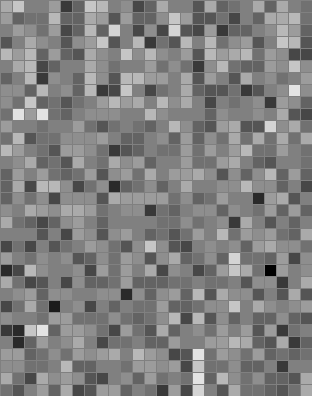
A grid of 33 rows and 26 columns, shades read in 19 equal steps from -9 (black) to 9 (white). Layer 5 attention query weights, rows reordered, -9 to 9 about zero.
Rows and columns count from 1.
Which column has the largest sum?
20
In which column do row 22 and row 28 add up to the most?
4
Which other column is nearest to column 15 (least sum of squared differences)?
5
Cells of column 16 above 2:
5
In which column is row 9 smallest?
23
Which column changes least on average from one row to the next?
8
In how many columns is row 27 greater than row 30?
6
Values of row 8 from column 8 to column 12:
4 -5 -4 5 0
